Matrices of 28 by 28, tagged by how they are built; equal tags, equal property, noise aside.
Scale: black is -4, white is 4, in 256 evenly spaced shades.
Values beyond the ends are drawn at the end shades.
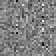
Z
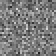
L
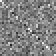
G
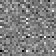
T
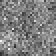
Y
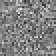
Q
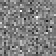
Z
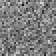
Q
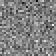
Q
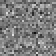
T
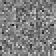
L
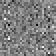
Z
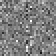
Z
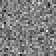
Q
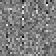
Z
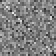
G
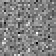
Z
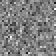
T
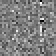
Z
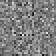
T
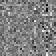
Z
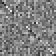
G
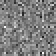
T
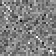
G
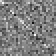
G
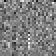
T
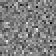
T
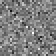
G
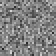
L
